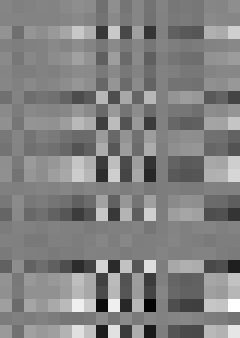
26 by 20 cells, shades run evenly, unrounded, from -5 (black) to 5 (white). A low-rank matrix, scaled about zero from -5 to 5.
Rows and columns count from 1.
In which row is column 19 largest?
24
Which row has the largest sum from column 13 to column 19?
21
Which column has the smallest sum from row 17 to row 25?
13
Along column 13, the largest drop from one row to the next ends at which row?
22
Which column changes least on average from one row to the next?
14
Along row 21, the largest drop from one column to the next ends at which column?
10
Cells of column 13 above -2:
18
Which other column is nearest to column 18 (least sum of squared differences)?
19
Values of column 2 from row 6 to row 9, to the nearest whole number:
0 0 0 0
